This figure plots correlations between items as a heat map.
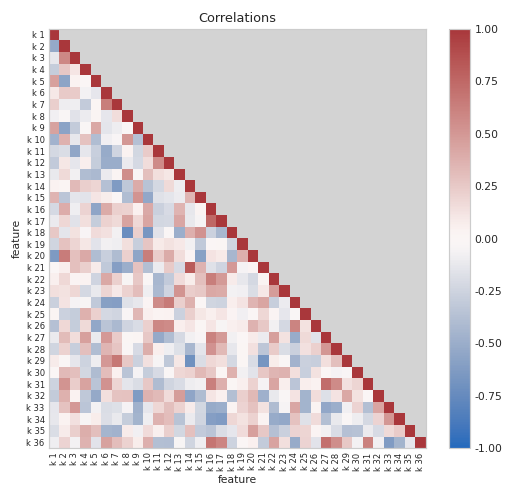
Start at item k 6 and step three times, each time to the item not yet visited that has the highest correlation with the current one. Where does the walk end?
k 32
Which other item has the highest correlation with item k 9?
k 15
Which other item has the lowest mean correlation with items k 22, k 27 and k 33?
k 11
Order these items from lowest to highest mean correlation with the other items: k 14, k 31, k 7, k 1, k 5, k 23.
k 5, k 1, k 7, k 14, k 23, k 31
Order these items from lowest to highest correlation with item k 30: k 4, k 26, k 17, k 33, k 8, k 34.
k 8, k 4, k 34, k 17, k 26, k 33
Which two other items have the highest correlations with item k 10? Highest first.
k 20, k 8
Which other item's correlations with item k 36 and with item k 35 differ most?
k 16
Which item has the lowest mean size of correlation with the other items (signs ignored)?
k 19
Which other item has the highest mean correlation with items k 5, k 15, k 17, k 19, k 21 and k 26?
k 14
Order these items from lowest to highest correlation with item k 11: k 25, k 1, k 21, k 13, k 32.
k 1, k 21, k 25, k 13, k 32
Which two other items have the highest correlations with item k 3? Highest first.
k 2, k 33
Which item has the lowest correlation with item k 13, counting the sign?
k 18
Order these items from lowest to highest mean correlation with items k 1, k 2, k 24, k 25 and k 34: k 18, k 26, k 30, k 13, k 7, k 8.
k 7, k 8, k 13, k 30, k 18, k 26
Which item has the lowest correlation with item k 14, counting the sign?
k 29
